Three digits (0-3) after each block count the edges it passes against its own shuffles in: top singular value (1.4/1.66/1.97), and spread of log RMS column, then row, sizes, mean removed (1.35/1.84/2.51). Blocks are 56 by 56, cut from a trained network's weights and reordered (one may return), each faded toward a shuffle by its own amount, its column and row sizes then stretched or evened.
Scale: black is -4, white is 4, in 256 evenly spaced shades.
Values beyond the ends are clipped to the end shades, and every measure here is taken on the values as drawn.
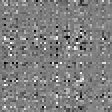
1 3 3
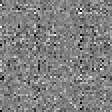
1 2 2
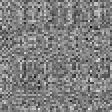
3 2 1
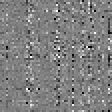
0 3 2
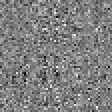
2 2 1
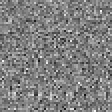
2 0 1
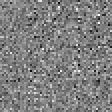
0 2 1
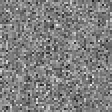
1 1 0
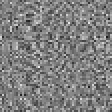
3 2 2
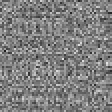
3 0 1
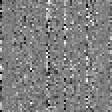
1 3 0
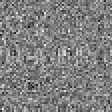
2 1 0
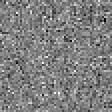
1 1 1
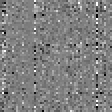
1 3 1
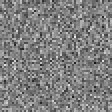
2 0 0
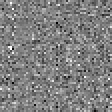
1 2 0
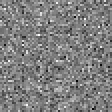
1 1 0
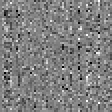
1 3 0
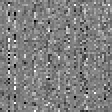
1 3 0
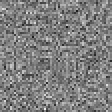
2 1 0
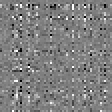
2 3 3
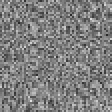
3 0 0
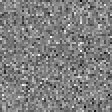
1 1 0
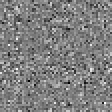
0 2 2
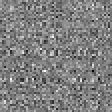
3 2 2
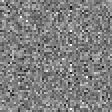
2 1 0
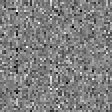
1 2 0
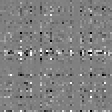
2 3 3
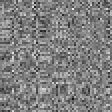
3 2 1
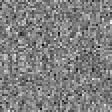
2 0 1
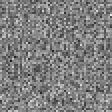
3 0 0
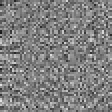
3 2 1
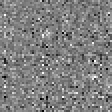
1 2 2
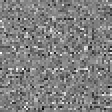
1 0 3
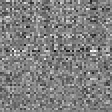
3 0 3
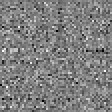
2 0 2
